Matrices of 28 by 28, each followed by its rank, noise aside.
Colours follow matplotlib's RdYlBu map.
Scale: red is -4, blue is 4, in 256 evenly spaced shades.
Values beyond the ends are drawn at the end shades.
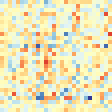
six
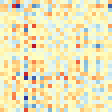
three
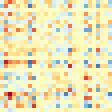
three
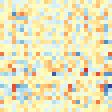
four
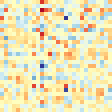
six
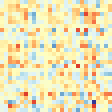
four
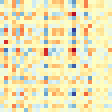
two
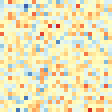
six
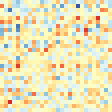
six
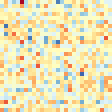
six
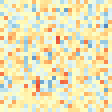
six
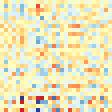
three
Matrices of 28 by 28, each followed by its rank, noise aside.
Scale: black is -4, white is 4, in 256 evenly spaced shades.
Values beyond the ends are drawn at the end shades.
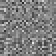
six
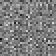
six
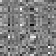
three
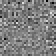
six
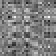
three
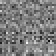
four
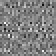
four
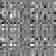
three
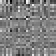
three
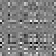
two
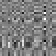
two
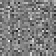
six
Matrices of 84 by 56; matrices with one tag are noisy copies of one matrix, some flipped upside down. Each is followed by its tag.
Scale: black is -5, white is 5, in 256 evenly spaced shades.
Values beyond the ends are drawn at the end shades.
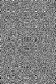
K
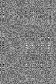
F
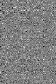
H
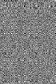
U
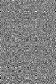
K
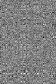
H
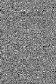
H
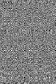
U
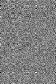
K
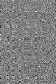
K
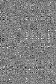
F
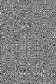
H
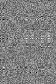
F
